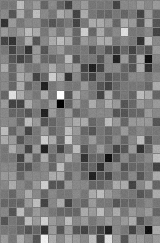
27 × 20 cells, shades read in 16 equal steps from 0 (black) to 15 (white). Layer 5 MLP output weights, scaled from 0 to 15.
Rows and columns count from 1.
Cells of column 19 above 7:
14
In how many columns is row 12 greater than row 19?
13
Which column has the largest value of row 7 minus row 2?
18
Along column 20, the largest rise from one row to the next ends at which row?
20
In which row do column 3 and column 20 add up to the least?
19
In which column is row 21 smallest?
17
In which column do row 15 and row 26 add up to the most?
9
